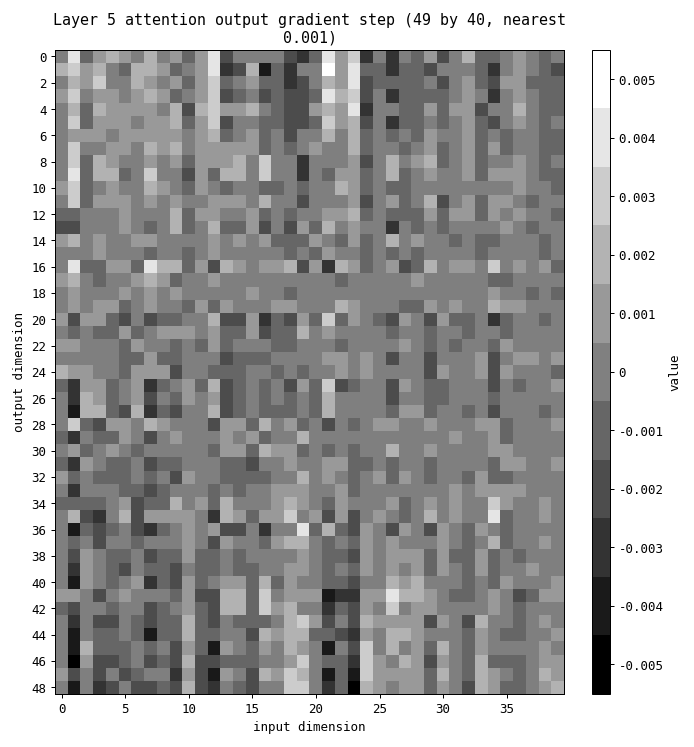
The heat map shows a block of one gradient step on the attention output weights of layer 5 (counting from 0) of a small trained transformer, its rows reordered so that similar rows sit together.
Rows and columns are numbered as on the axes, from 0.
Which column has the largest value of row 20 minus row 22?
21
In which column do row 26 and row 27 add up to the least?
1
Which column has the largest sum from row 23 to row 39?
19
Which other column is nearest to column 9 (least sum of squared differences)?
5
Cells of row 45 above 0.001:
5
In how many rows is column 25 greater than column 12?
21
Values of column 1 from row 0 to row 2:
0.004 0.003 0.002
